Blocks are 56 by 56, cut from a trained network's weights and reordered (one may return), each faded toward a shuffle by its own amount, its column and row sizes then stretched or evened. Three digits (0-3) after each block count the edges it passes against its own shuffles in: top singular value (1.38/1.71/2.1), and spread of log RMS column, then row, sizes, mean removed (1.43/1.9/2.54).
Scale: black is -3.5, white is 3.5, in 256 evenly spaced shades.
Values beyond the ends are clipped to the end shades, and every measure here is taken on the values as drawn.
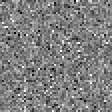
0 0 0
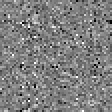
1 1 1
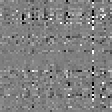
2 2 3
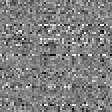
2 1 3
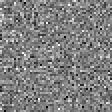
2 0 0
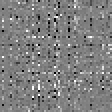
1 3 2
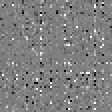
0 2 2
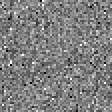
0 1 0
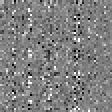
2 3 0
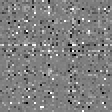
1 2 2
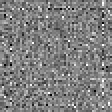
2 1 1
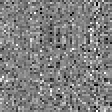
2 2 0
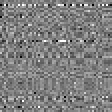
3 0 3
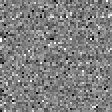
1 0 0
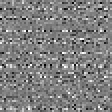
3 1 3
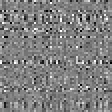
3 2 3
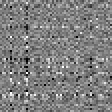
3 1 2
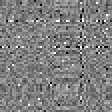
2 1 1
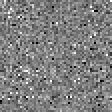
0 1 1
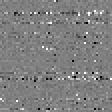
1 1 3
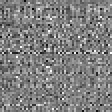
3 0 2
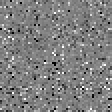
1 1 1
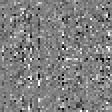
1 3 2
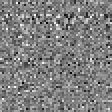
2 0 2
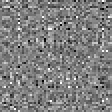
2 1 2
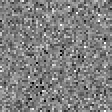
0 1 0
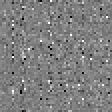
0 2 1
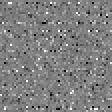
0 0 2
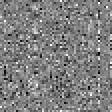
2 2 0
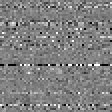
3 0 3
